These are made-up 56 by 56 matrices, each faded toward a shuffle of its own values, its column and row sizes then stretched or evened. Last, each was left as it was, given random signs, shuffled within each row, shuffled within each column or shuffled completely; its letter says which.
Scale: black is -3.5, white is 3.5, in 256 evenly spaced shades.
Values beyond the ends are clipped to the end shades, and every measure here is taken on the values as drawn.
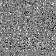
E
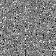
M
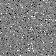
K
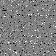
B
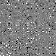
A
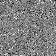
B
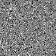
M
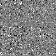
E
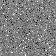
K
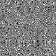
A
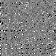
A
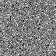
K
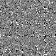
E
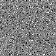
E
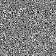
E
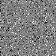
E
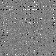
E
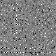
E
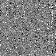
M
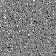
K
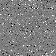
B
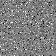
B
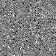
M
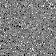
B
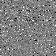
B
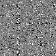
E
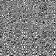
A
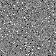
M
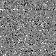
B
